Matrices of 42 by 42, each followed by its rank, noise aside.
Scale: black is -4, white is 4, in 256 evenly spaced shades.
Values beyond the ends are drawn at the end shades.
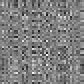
four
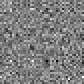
six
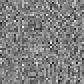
six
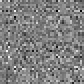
seven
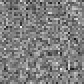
seven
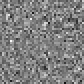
seven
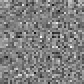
six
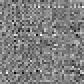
seven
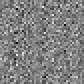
seven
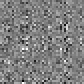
five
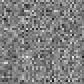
five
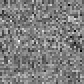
seven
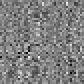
six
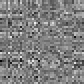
four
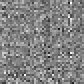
seven
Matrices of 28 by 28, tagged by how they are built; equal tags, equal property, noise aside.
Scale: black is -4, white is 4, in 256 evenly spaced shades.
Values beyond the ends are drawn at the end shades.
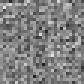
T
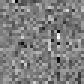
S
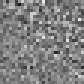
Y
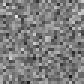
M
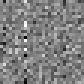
S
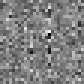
S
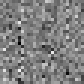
S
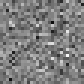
S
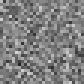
M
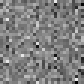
S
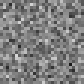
M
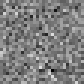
M
